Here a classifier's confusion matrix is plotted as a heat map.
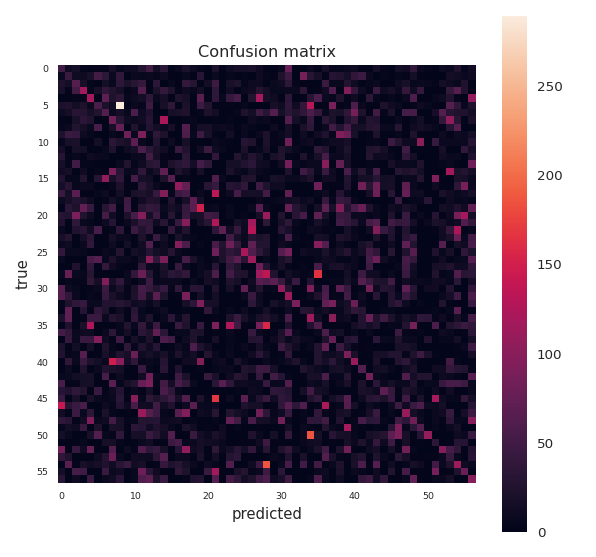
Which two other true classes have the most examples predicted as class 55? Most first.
20, 16
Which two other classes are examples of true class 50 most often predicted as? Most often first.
34, 46
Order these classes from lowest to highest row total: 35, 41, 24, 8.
41, 8, 24, 35
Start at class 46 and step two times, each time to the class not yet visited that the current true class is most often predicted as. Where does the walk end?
31
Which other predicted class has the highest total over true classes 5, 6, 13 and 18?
8
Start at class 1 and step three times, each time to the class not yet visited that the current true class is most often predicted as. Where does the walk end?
28
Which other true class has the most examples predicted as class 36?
46
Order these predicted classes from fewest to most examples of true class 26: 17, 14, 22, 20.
20, 22, 17, 14
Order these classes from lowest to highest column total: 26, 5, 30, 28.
5, 30, 26, 28
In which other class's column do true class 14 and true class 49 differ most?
53
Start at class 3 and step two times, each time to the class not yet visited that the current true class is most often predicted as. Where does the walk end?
10
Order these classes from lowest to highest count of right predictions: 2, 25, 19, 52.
2, 52, 25, 19
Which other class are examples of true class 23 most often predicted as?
54
